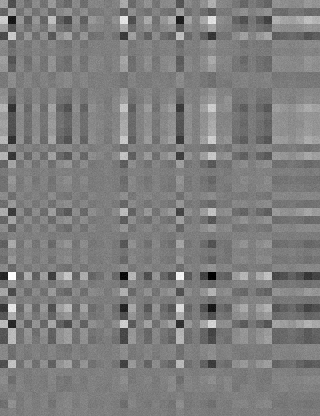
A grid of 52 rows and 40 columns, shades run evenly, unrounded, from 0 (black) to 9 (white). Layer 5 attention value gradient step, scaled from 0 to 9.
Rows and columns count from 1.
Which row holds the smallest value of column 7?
35
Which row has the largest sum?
3
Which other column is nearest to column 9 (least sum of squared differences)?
34
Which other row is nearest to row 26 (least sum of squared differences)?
33
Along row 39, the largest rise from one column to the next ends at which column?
2
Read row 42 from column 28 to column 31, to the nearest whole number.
4 4 5 5
